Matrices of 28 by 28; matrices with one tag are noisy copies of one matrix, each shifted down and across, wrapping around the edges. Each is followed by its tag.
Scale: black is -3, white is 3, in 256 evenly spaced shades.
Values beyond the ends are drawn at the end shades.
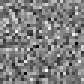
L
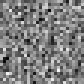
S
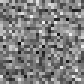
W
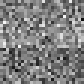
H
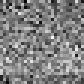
H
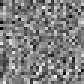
S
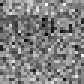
H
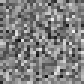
S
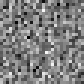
S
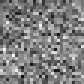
W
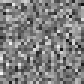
S
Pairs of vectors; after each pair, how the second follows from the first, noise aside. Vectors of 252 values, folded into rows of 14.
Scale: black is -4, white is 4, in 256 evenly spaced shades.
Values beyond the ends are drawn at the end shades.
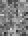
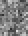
negated.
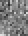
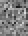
wrapped around, negated.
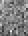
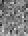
negated.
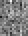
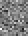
shuffled.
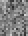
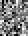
reversed, scaled up.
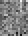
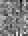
negated.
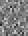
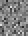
negated.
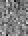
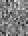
negated.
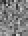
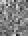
negated.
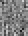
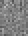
reversed, negated, shrunk.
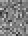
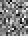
reversed, scaled up.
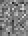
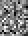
reversed, scaled up.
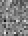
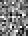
wrapped around, scaled up.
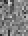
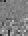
partly zeroed.
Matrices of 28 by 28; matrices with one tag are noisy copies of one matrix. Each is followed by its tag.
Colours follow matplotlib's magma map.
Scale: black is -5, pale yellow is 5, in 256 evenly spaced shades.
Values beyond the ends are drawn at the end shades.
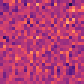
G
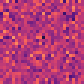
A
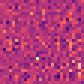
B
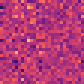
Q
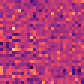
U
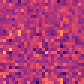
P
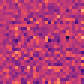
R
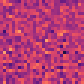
P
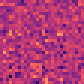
P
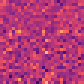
P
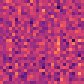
B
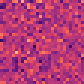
Q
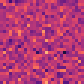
P
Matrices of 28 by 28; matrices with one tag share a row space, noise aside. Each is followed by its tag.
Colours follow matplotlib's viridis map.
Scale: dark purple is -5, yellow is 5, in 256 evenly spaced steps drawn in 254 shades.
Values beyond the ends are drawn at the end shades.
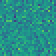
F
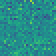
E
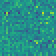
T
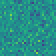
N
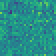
E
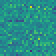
E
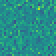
F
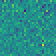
N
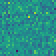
T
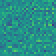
E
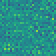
T
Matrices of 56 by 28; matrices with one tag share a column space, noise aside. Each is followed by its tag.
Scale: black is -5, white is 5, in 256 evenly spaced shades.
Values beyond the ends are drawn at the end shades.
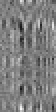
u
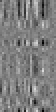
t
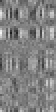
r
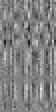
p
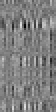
u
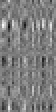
u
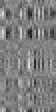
r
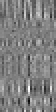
t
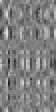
r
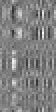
r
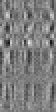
p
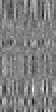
t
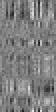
t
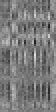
p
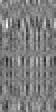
u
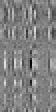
r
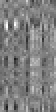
u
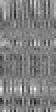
t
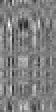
u
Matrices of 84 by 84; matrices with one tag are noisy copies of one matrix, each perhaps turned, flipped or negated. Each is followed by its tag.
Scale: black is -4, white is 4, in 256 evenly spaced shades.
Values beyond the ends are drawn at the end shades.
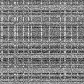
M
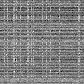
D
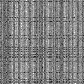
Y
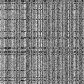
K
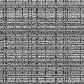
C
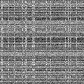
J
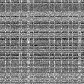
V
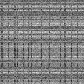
M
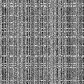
C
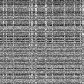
K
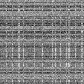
M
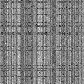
J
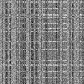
M
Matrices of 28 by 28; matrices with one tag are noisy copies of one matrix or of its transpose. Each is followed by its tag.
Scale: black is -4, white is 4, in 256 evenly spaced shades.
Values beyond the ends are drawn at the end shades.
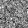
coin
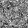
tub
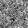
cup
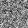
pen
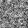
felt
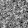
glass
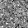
coin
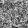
tub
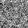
tub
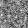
tub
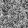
tub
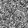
coin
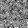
pen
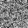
pen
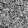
cup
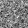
glass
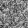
cup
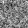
tub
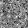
tub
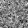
glass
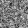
pen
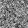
coin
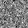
coin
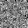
pen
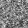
glass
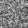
glass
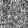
tub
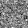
coin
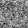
tub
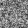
felt
